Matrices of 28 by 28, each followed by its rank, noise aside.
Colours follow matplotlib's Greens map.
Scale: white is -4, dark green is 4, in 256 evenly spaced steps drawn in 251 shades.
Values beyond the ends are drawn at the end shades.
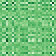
one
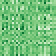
two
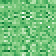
four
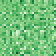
four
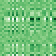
one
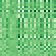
one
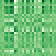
one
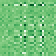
one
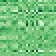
two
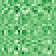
three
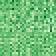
four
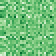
three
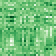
three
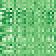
two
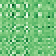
two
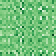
three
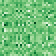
four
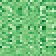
three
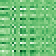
one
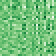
three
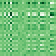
one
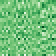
three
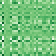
two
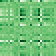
one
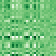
one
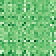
three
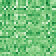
three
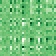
two
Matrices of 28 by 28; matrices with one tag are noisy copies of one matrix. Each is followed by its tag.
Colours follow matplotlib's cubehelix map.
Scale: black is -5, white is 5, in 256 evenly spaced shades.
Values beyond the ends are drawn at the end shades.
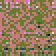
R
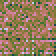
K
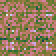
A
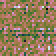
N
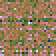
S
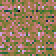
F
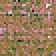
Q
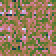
Q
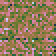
K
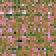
Q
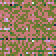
K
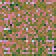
K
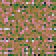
K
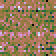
F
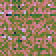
Q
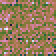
K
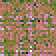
S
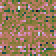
F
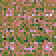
A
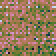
R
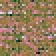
Q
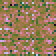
K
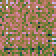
R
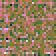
K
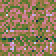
A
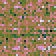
N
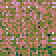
R
